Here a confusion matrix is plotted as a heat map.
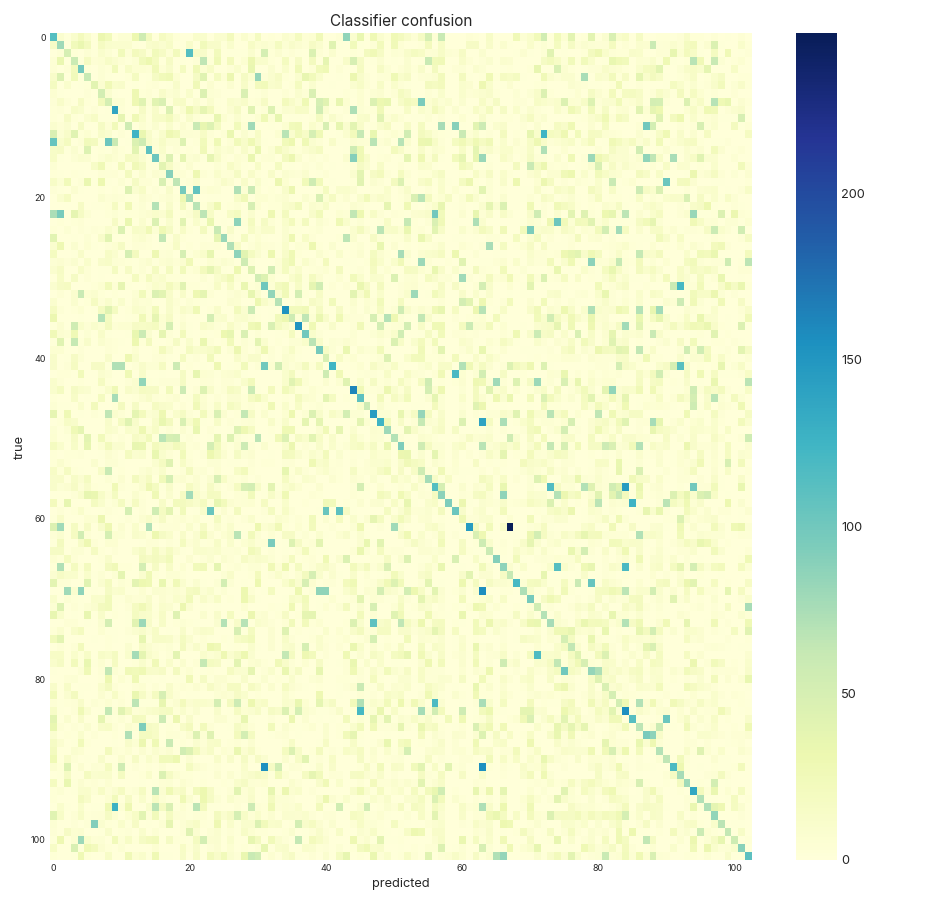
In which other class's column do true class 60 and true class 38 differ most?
3
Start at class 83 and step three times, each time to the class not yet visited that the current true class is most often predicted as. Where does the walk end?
45
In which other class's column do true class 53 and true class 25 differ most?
43
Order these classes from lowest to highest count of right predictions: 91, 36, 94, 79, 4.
79, 4, 91, 94, 36
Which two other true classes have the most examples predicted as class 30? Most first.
5, 50
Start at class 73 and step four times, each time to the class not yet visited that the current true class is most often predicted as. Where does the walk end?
97
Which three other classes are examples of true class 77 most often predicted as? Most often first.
71, 12, 34
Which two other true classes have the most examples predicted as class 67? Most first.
61, 50
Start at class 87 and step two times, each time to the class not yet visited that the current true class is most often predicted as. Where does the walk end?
17
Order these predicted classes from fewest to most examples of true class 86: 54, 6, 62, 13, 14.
6, 14, 54, 62, 13
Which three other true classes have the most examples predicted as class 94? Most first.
56, 22, 3
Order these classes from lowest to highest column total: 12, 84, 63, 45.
12, 45, 84, 63
